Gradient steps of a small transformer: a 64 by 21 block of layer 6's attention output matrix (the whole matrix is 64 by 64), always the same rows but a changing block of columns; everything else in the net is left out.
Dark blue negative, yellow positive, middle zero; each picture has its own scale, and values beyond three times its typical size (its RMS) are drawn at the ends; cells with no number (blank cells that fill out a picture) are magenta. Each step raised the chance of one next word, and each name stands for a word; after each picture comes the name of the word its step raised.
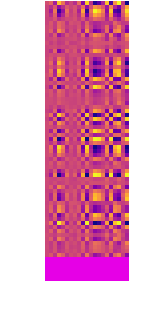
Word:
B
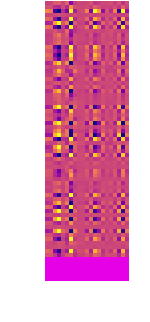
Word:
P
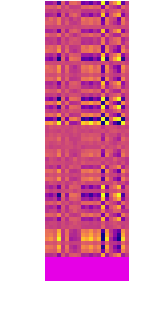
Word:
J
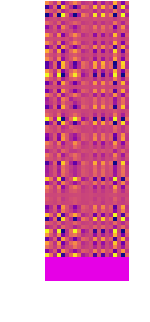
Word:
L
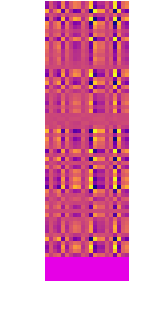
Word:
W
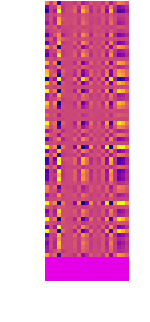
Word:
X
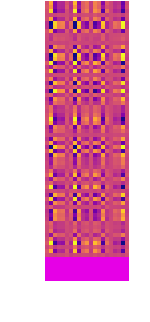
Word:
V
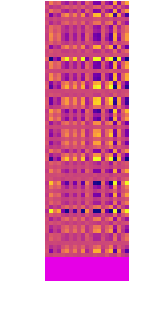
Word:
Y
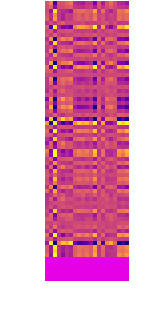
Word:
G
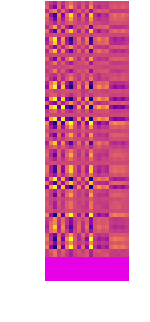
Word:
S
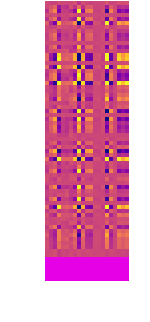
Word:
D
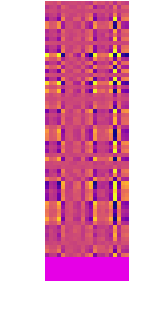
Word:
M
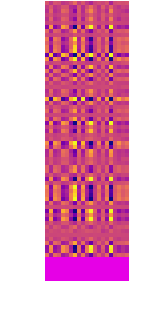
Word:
M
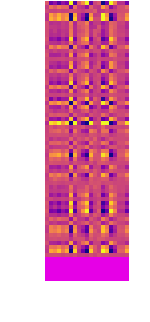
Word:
Y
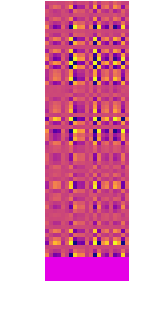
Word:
G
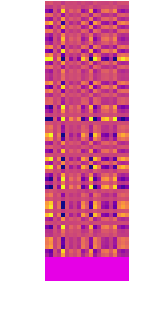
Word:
S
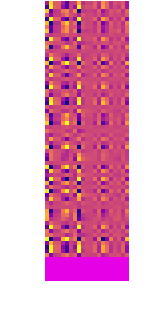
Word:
W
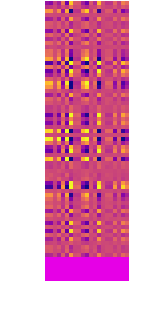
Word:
B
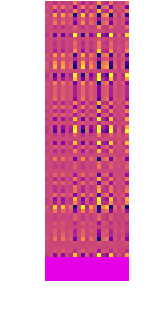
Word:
D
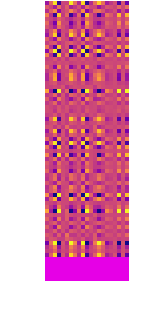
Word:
V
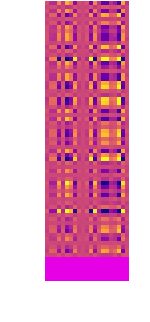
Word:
Y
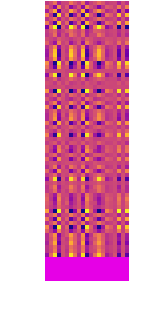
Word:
P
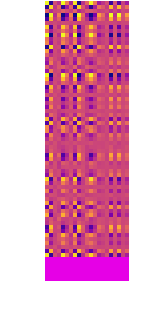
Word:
Y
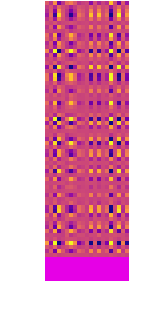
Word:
G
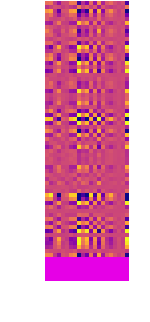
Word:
J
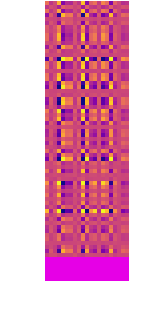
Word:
Y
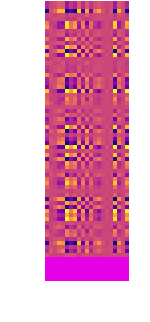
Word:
V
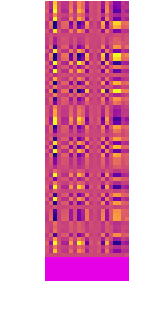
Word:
V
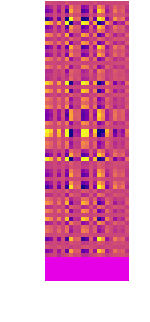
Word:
P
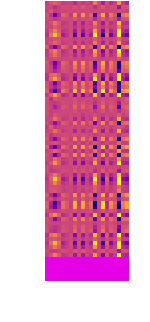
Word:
X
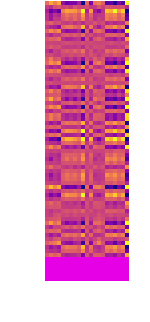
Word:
B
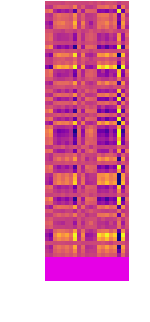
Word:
D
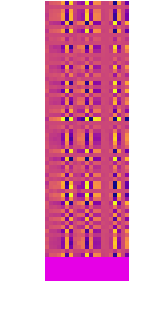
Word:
J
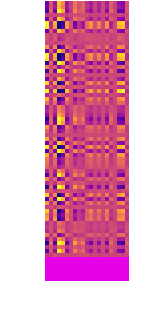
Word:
V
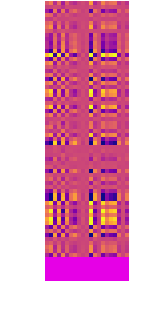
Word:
M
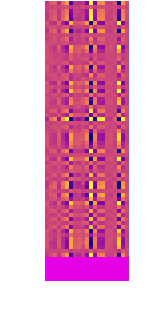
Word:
J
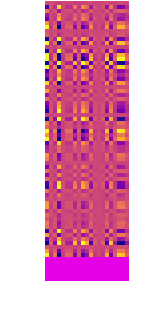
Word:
G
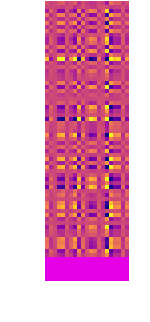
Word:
S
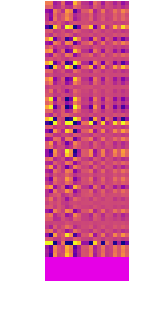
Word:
G
